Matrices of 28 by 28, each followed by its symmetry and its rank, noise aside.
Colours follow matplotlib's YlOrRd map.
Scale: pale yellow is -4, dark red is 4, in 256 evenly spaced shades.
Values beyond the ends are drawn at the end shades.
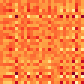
symmetric, rank one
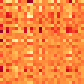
no symmetry, rank three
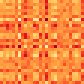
symmetric, rank one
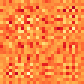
symmetric, rank three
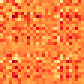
symmetric, rank three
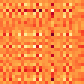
no symmetry, rank one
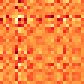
symmetric, rank two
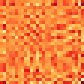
no symmetry, rank three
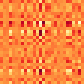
no symmetry, rank one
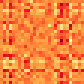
antisymmetric, rank two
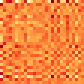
no symmetry, rank two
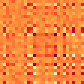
symmetric, rank one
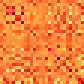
symmetric, rank three
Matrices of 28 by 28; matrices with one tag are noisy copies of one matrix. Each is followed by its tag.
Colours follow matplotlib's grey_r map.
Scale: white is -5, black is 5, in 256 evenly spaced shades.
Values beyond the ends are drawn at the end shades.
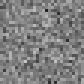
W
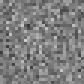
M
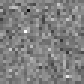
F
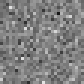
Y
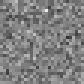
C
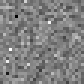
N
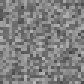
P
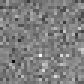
M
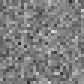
Y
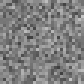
Y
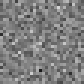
P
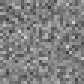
C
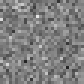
C
